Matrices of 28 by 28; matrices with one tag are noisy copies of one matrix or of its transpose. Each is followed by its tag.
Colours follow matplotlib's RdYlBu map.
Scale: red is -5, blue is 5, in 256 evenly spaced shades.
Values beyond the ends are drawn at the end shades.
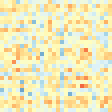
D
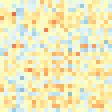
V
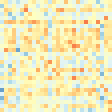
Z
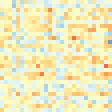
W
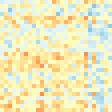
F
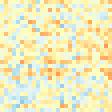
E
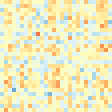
D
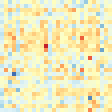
Z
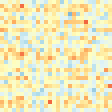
D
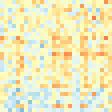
F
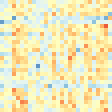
V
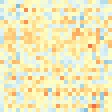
Z
